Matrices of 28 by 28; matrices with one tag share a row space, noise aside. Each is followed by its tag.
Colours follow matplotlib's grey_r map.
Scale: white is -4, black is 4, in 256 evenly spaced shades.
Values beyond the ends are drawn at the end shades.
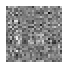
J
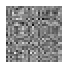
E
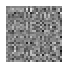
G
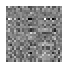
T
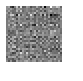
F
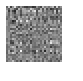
F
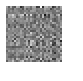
G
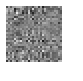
E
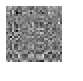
J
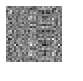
T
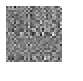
G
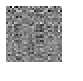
J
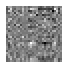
T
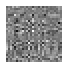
E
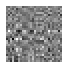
J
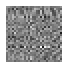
G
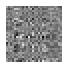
E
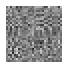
J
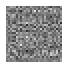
F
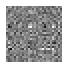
T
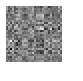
J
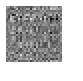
F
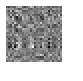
J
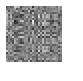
E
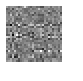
J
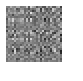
G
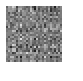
F
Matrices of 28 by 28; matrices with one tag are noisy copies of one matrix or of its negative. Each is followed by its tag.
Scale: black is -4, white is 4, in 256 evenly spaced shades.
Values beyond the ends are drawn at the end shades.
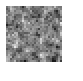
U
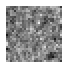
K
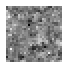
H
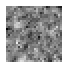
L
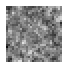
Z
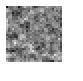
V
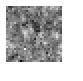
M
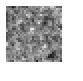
K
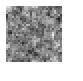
Z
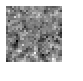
U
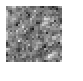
K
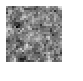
L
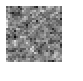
V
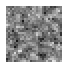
U
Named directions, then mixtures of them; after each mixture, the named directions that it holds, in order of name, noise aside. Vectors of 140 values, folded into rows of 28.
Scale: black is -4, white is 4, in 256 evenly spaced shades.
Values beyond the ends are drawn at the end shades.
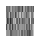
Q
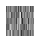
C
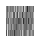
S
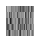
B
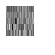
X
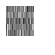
Q, S, X.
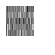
Q, S, X.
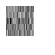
B, Q, S.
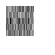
B, Q, S.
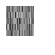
C, Q.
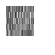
B, Q, S.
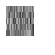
Q.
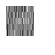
S.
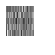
C, S, X.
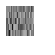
B, X.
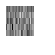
Q, X.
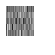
Q, S, X.
